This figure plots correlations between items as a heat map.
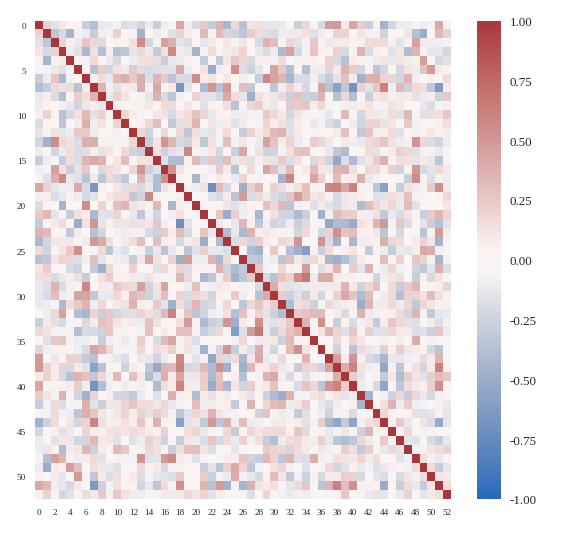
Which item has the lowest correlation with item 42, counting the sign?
41
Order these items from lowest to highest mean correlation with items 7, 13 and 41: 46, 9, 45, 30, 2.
30, 45, 9, 46, 2
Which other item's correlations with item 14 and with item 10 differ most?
39
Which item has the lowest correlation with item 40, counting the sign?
7
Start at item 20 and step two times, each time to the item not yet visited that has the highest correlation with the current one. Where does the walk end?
29
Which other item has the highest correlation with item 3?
17
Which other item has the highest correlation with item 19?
14
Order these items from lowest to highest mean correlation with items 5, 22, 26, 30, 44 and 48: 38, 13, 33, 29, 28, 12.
28, 38, 33, 12, 29, 13
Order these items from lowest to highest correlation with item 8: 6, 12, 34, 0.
34, 0, 12, 6
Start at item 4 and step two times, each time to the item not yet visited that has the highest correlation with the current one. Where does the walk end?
25
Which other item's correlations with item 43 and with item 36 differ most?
33
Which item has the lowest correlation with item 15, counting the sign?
38
